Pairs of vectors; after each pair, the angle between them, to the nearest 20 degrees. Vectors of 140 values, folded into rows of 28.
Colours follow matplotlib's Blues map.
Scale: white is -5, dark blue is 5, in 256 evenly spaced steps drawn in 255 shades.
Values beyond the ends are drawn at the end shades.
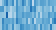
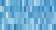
120 degrees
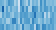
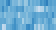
80 degrees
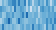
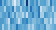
140 degrees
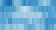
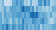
140 degrees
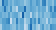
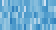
140 degrees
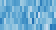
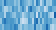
140 degrees
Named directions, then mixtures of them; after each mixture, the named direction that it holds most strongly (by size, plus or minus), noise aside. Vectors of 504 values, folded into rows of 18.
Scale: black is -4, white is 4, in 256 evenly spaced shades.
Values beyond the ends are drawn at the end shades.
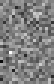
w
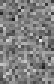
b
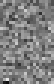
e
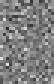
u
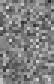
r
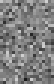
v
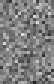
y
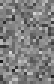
w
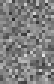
y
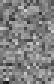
e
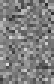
u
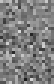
v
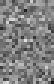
e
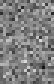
b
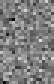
b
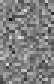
u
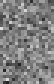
e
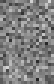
r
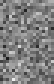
w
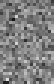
e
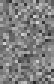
y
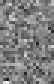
e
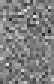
u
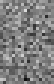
v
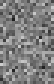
b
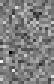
w
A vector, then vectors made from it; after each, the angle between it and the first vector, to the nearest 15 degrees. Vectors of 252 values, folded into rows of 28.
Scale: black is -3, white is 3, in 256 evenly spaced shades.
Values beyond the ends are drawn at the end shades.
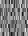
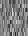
75 degrees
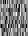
75 degrees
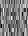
45 degrees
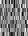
15 degrees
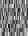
45 degrees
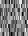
15 degrees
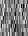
60 degrees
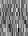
75 degrees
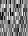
90 degrees
